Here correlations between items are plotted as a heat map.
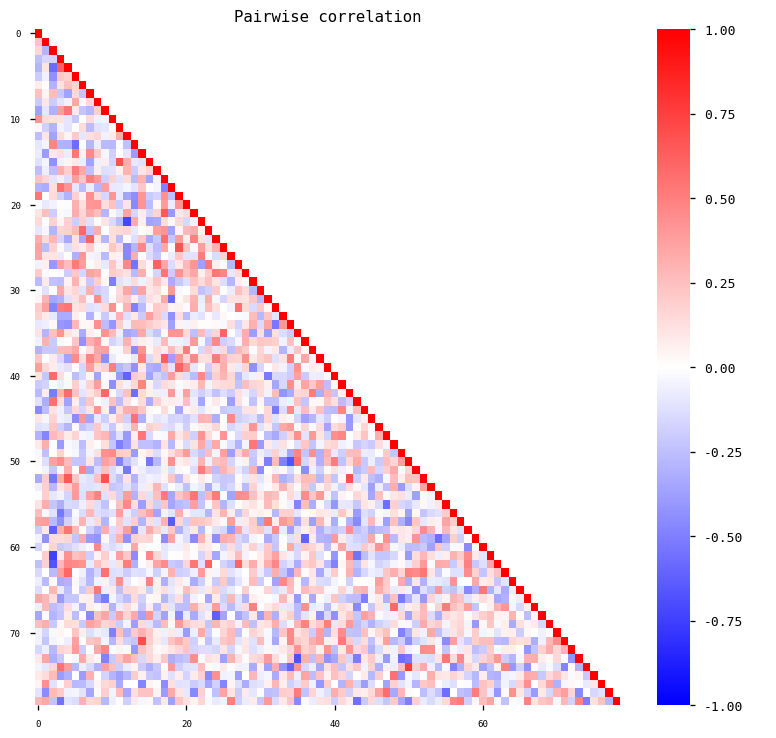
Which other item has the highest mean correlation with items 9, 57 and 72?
52
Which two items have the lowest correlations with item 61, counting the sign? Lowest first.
2, 43
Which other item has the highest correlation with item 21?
17
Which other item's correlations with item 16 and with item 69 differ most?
39
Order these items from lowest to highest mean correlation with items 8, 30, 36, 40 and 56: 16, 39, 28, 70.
16, 39, 70, 28
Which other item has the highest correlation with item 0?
19
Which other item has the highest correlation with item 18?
3
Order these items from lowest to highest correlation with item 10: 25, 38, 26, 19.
38, 26, 25, 19
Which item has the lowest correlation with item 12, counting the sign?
22
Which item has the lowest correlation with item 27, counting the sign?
13
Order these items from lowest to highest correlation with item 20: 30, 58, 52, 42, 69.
58, 30, 52, 69, 42
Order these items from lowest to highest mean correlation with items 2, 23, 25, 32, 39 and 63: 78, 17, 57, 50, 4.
78, 57, 4, 17, 50
